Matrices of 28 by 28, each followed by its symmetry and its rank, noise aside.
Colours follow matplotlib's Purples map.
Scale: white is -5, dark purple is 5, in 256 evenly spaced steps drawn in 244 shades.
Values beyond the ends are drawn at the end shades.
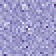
symmetric, rank five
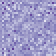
symmetric, rank six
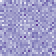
symmetric, rank four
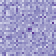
symmetric, rank six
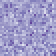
no symmetry, rank four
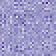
symmetric, rank five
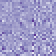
no symmetry, rank four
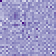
symmetric, rank five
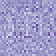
no symmetry, rank four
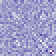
symmetric, rank four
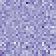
no symmetry, rank five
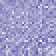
symmetric, rank four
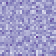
no symmetry, rank five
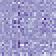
no symmetry, rank four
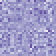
no symmetry, rank five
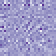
no symmetry, rank four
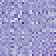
symmetric, rank four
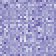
no symmetry, rank six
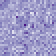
symmetric, rank six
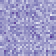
no symmetry, rank six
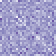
symmetric, rank four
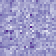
no symmetry, rank six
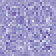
symmetric, rank four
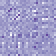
symmetric, rank four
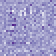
antisymmetric, rank four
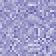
no symmetry, rank six
